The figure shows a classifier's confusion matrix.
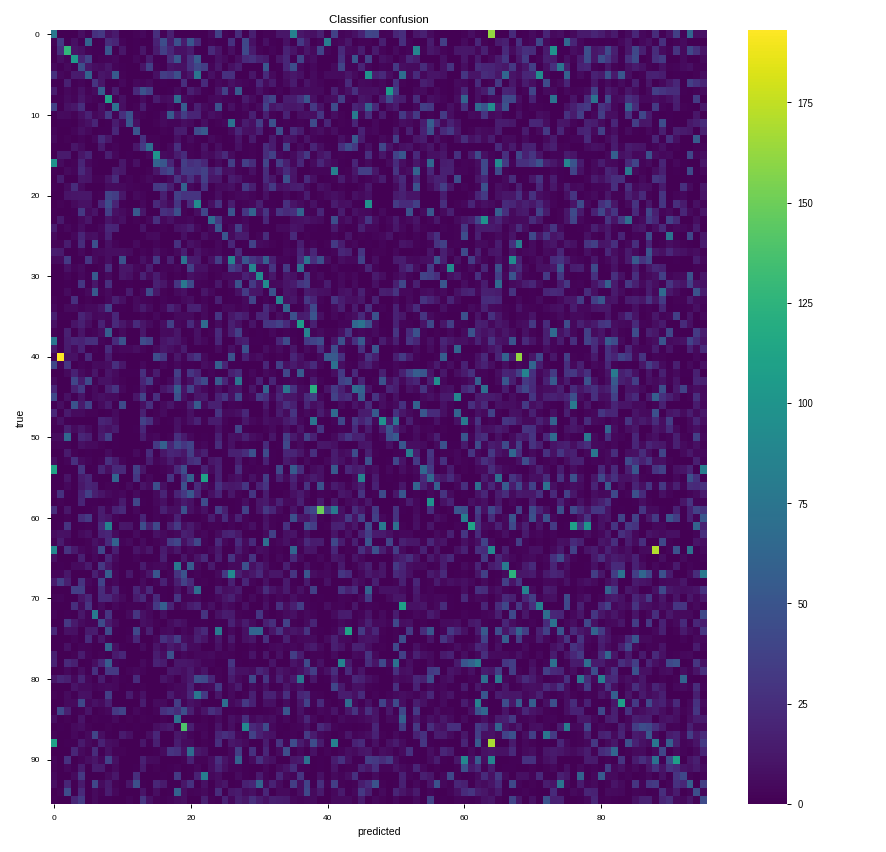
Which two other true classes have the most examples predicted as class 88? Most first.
64, 90
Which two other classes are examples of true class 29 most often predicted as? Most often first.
58, 36
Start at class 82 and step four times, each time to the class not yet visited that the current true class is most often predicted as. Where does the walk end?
8
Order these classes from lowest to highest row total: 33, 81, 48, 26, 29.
81, 26, 33, 29, 48
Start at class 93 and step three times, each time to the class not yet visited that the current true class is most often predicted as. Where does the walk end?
56
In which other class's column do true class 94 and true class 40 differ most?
1
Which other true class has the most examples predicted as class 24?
74
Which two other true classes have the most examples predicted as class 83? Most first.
67, 5
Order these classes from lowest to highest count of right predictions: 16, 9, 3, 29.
16, 9, 29, 3
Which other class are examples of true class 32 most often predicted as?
89
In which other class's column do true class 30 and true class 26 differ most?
68
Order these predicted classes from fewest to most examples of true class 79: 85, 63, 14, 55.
14, 63, 55, 85
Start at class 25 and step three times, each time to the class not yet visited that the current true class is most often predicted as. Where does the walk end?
60
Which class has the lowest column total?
11
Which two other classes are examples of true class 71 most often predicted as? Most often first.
51, 16
